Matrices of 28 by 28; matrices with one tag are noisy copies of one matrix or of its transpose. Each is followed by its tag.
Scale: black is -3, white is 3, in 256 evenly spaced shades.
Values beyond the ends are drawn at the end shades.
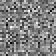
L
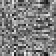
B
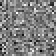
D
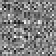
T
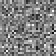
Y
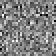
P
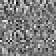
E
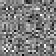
Y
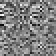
E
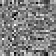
B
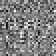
L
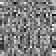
B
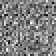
P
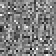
Y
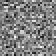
P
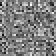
D
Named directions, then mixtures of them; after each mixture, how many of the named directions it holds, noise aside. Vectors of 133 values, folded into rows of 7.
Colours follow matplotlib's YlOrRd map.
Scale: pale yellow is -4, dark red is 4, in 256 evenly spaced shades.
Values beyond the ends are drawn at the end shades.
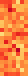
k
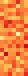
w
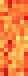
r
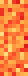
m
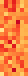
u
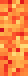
four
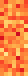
two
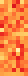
two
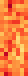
three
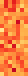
one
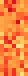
four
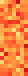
three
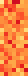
four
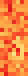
two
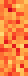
four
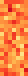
four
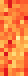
one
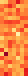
two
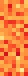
two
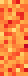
two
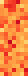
three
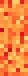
four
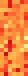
two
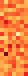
two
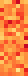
two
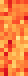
one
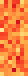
two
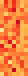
one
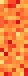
three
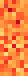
three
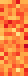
two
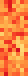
two
